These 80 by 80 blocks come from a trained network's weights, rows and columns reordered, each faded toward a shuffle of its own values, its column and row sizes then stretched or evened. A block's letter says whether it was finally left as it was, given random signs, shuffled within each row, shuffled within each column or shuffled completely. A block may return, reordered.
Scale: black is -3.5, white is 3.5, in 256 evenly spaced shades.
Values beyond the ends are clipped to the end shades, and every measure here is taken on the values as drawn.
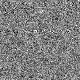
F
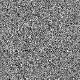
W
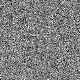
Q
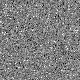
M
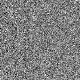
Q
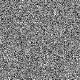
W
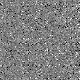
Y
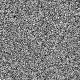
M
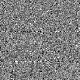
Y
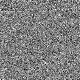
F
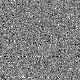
F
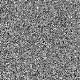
W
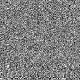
Y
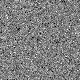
M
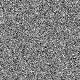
M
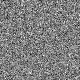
M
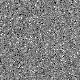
Q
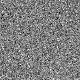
Q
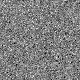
M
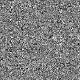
W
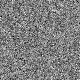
M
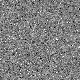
M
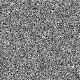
F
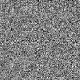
Y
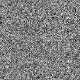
W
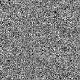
Y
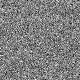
M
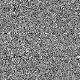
W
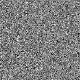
W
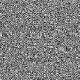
Y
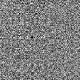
Y
